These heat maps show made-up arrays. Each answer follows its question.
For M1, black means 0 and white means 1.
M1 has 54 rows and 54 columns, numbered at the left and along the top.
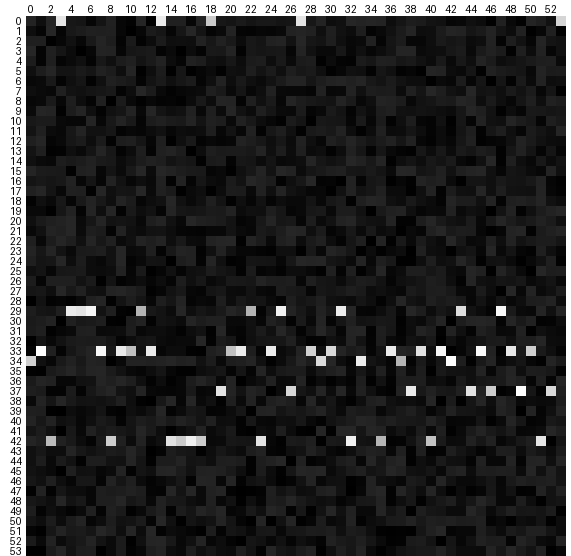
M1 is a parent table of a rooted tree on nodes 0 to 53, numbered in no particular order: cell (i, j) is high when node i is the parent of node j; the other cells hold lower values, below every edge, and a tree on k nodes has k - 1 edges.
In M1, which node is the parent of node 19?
37
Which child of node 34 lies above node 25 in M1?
29
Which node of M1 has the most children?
33
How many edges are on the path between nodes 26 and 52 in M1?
2
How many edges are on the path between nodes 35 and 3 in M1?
4
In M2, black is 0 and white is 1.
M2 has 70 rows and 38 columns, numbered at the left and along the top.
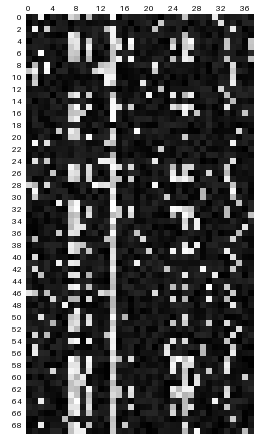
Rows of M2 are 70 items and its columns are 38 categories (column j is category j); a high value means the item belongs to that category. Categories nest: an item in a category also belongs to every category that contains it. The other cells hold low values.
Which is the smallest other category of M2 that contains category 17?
27
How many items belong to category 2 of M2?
6
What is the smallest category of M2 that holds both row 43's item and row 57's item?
10
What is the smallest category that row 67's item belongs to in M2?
6
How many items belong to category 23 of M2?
4
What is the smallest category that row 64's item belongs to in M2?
31
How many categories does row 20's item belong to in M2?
5
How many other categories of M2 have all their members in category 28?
2
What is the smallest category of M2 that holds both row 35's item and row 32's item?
26
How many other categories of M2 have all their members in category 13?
6
